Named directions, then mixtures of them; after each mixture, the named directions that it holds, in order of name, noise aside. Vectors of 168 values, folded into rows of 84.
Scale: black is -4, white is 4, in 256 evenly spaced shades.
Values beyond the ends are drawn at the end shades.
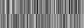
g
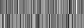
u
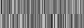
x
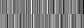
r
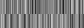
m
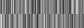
m, u, x.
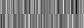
g, m, u.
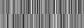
g, r, x.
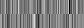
g, u.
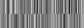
g.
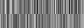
g.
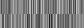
u, x.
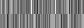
g, r.
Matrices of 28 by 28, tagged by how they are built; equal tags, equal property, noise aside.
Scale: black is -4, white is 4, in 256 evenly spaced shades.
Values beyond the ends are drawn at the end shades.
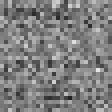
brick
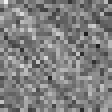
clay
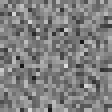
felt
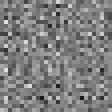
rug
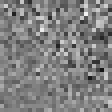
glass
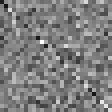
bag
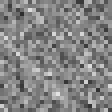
clay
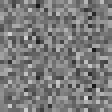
felt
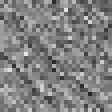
clay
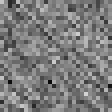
clay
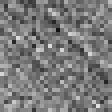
clay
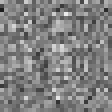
brick
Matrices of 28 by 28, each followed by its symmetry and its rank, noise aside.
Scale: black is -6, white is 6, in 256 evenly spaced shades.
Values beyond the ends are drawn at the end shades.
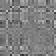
antisymmetric, rank two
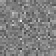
symmetric, rank four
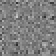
no symmetry, rank three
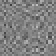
antisymmetric, rank two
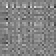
no symmetry, rank two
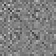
symmetric, rank three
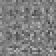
no symmetry, rank four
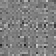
no symmetry, rank four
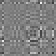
symmetric, rank two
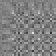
symmetric, rank two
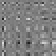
no symmetry, rank two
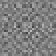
symmetric, rank two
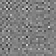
no symmetry, rank two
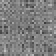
symmetric, rank three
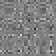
no symmetry, rank four
